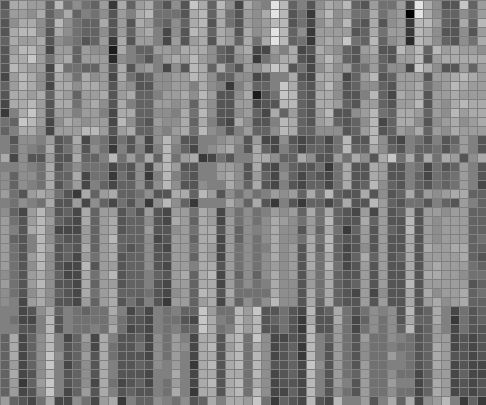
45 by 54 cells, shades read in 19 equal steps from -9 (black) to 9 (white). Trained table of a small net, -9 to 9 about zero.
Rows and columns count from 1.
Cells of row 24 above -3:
41
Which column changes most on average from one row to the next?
31
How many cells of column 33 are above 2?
8
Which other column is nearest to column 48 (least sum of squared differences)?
17
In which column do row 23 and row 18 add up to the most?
19
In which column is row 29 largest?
5
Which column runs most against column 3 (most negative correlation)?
35
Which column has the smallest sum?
34
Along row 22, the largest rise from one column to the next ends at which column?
10
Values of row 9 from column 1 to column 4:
-4 2 4 3
